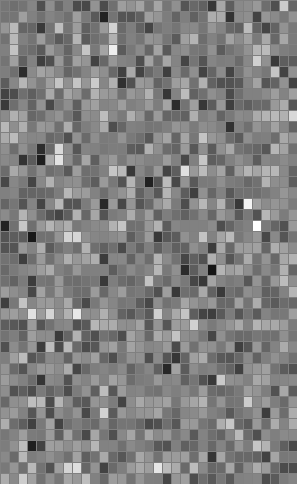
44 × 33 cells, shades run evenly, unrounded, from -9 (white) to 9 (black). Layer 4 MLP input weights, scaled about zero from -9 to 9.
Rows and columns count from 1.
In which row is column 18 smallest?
43
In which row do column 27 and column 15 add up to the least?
40
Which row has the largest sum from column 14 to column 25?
7
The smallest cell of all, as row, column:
21, 29
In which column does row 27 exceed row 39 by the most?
25
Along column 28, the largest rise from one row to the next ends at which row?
20
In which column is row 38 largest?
30
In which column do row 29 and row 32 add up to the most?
27
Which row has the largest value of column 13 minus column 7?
14
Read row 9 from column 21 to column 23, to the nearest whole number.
-4 2 1
